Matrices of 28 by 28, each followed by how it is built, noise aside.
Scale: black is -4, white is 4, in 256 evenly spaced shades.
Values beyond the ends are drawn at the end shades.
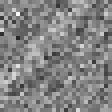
Hankel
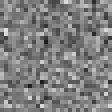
low rank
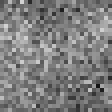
smooth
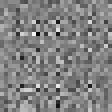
low rank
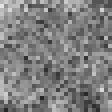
smooth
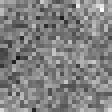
smooth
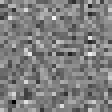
low rank
